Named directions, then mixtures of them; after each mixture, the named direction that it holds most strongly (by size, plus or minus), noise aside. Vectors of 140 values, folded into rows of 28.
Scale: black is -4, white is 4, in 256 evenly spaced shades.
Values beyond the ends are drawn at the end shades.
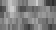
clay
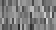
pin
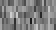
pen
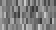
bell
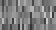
pin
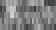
clay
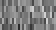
pin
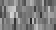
pen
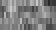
clay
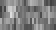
clay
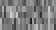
pen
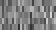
pin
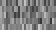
bell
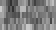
clay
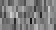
pen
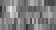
clay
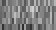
bell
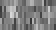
pen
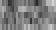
clay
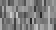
pen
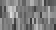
pen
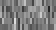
pen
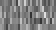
bell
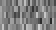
bell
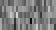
pen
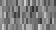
bell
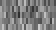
bell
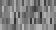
pen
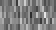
bell
